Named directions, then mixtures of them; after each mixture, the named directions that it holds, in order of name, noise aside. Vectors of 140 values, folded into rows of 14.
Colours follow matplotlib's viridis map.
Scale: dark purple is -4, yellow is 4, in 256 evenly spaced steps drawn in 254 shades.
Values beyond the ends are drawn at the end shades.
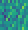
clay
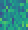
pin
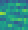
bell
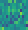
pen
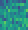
bell, pin.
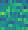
bell, pen.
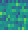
bell, clay.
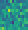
bell, pen, pin.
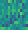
pen.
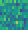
bell, clay, pen.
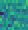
bell, clay, pin.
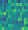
bell, clay, pen.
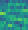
bell.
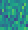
clay, pen.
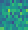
bell, pen, pin.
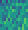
bell, clay, pin.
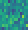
clay, pen.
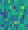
bell, clay, pen.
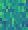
pin.
